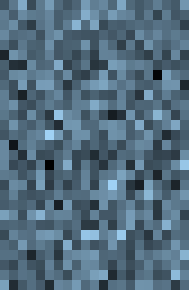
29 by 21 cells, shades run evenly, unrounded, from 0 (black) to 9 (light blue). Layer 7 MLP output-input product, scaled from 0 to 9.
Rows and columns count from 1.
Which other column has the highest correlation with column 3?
12
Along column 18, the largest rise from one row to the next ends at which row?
9
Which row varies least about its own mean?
4
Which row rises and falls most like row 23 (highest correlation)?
21
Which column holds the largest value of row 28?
20
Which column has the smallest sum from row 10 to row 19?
3
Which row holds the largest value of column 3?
1
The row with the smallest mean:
16
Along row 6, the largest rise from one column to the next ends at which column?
2
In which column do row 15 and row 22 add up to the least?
18
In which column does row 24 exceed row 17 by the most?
6
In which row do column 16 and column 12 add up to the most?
13
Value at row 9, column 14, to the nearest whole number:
5
